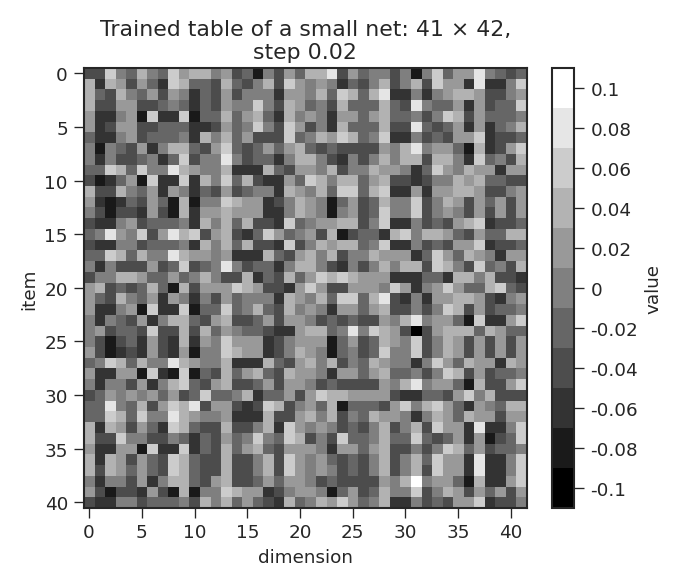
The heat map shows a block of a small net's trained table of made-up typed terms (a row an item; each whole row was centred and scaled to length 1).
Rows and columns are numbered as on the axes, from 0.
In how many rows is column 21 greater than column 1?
40
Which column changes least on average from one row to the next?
26
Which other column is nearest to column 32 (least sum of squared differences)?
7
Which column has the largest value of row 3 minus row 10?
31
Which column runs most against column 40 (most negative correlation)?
15
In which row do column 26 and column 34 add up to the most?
20
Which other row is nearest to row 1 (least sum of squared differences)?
33
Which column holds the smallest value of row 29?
36
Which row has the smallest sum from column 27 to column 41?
19
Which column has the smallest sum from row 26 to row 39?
1
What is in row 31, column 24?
-0.08
